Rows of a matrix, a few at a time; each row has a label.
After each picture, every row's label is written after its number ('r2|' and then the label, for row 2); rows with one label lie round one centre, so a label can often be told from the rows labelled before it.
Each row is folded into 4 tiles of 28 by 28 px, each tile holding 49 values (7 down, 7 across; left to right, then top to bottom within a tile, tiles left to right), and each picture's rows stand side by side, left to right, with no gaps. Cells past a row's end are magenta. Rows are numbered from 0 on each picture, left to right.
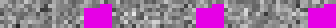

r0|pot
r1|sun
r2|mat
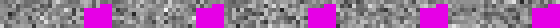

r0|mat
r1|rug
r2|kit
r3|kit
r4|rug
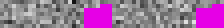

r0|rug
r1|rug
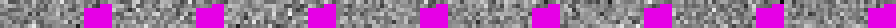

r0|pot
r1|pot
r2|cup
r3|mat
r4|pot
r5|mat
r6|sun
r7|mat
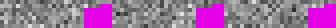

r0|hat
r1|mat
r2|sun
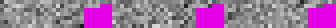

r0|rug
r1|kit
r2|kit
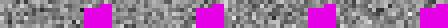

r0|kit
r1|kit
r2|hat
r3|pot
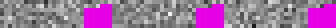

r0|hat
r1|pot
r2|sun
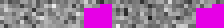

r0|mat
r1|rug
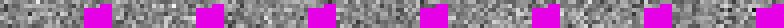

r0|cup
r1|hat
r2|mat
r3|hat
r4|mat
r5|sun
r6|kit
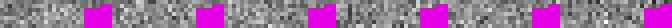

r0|mat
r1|sun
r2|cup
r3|hat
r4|sun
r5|mat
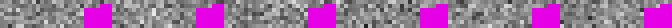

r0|mat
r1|cup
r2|kit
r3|pot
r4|sun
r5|mat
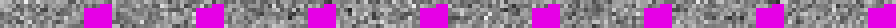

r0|pot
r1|kit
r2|rug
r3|rug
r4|kit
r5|mat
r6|rug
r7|pot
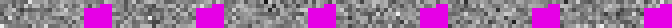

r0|kit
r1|kit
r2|sun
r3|kit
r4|kit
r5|hat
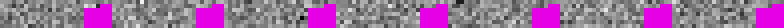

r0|kit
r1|hat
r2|kit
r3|kit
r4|pot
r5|hat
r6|kit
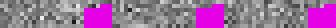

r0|mat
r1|hat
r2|cup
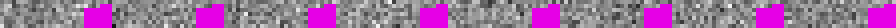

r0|mat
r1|hat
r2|hat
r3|sun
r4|sun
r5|cup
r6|kit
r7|rug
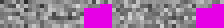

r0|rug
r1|rug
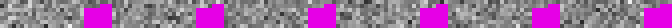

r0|sun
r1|rug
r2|cup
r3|mat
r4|sun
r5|hat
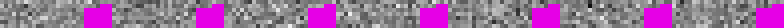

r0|pot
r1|hat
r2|rug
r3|sun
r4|cup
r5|mat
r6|pot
